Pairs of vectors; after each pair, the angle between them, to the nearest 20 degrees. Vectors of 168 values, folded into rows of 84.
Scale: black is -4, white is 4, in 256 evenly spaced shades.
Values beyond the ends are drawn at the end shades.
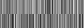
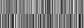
20 degrees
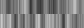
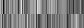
120 degrees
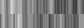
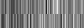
120 degrees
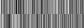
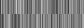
160 degrees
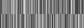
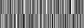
40 degrees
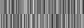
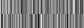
120 degrees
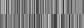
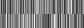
140 degrees
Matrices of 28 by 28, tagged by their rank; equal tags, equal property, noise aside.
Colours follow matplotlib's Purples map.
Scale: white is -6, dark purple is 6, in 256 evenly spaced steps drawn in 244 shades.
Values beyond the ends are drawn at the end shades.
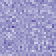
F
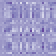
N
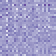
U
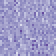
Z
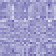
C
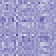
U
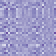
N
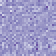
F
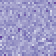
Z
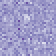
F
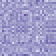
U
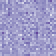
Z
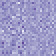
U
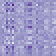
N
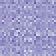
U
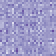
U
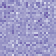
F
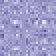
U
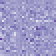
F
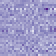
U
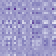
N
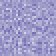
U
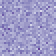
Z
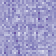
F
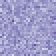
Z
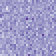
Z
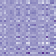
N
